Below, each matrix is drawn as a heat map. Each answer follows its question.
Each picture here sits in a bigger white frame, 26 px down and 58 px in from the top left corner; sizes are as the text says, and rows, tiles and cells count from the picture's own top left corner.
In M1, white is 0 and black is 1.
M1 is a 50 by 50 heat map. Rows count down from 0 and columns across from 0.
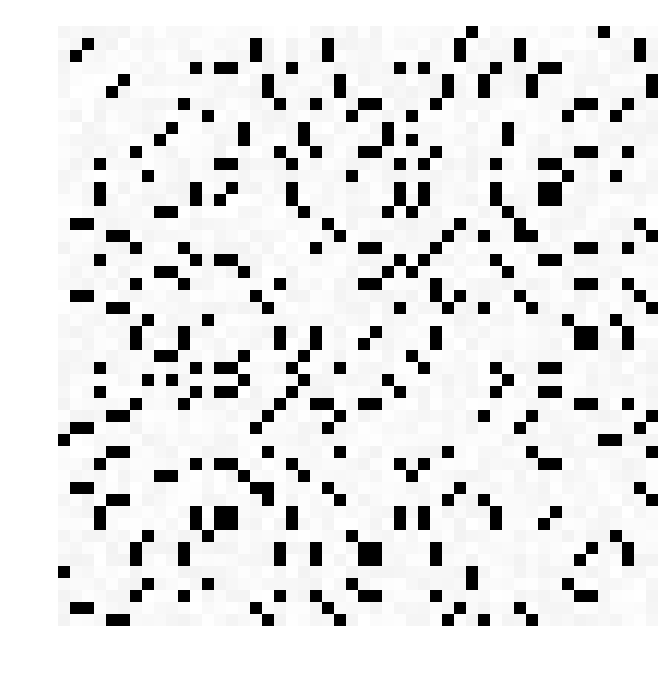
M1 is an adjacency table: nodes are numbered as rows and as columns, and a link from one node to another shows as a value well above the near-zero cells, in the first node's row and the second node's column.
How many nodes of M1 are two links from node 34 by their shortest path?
4
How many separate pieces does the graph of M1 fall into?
2
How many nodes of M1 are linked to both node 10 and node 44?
8
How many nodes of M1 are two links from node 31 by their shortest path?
6
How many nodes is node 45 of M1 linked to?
2
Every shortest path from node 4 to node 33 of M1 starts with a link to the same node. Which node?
node 17
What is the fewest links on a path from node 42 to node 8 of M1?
4
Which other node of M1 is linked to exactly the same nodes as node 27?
node 37
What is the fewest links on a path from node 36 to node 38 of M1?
4
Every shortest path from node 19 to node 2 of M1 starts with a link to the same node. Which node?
node 28
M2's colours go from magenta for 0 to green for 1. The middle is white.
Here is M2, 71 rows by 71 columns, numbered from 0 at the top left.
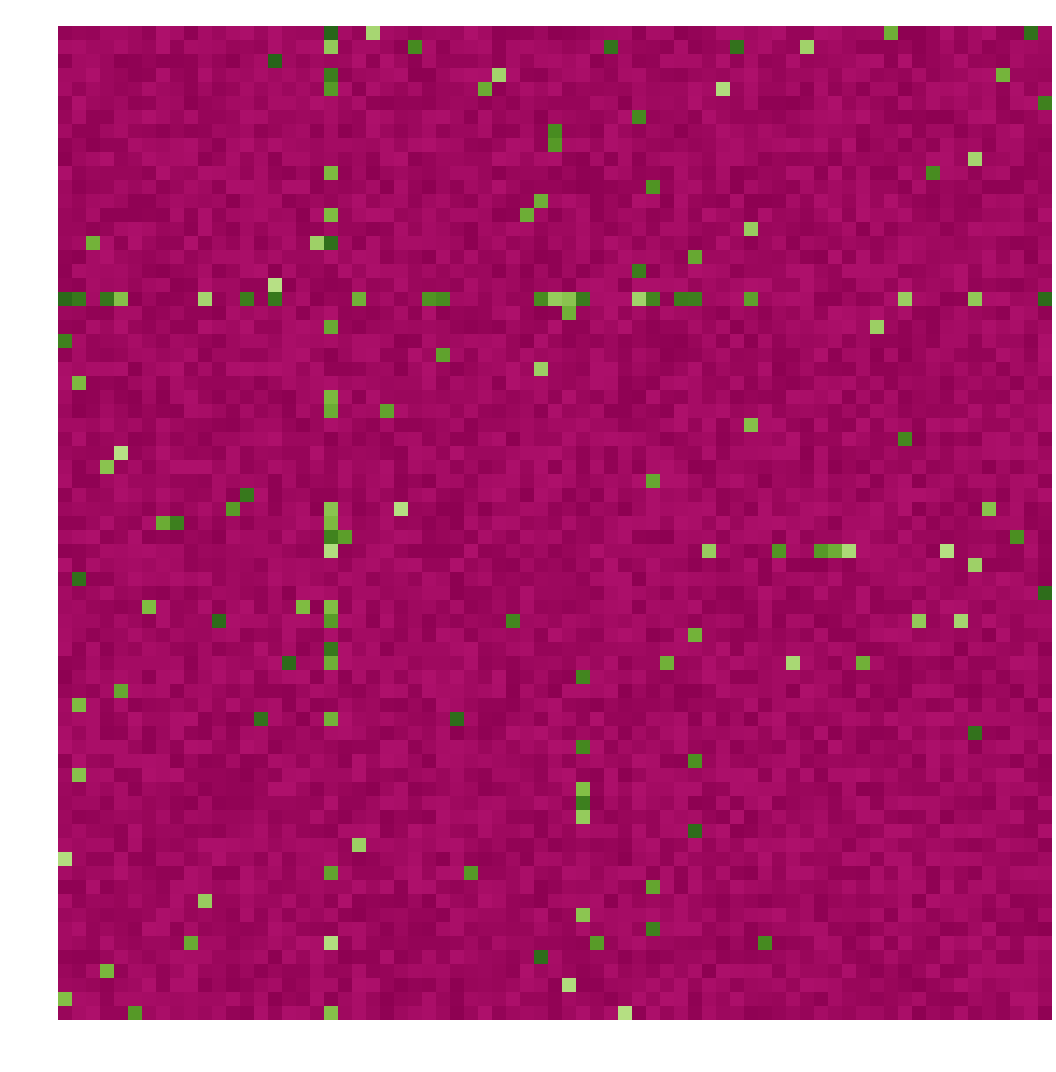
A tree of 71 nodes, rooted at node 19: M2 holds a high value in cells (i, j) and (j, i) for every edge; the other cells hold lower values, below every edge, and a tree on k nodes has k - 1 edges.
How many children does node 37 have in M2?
6
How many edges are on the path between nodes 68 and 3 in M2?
3
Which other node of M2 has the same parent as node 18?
2
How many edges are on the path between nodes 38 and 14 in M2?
4
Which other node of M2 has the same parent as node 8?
7
